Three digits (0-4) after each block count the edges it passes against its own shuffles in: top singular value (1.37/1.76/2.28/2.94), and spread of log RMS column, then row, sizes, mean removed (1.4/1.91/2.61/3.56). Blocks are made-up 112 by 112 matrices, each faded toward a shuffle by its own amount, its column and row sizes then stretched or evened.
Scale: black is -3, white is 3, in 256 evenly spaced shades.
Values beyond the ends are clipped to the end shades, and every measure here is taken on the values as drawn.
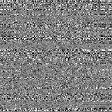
3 1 4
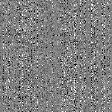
1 4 1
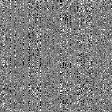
2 4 2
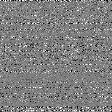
1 0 4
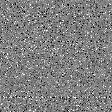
1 0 2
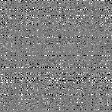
1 3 4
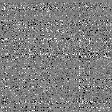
2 2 4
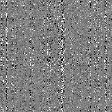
2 4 2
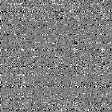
2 2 4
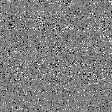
1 1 3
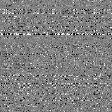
3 1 4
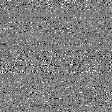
1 0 4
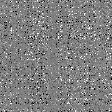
0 3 3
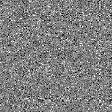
2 1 2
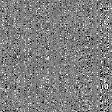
2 4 2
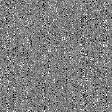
0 3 0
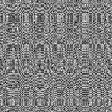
4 0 3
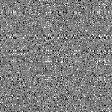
3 1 2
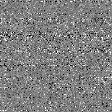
2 1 3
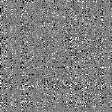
1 4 3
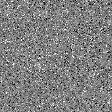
1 1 0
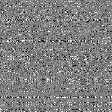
2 0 4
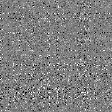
0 3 3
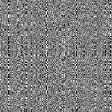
4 4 1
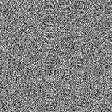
3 0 0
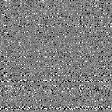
3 1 4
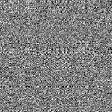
3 0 3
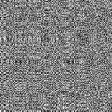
4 2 2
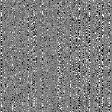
3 4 0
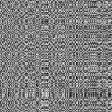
4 3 3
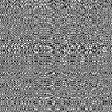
4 1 4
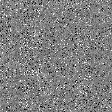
0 2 1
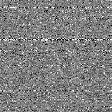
3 0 3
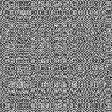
4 1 1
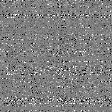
0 2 4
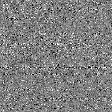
1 1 3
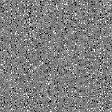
2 3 1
